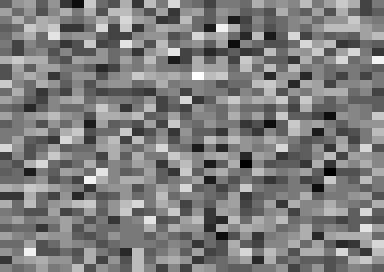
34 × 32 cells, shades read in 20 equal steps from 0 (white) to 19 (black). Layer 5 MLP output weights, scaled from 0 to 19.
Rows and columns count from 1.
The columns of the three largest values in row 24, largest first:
27, 8, 19
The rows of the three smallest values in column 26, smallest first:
6, 13, 1
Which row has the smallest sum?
26
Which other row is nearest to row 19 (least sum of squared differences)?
11
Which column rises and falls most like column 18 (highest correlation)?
7
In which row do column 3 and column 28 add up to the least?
4
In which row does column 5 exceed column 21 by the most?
32
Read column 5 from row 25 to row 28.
14 8 7 9
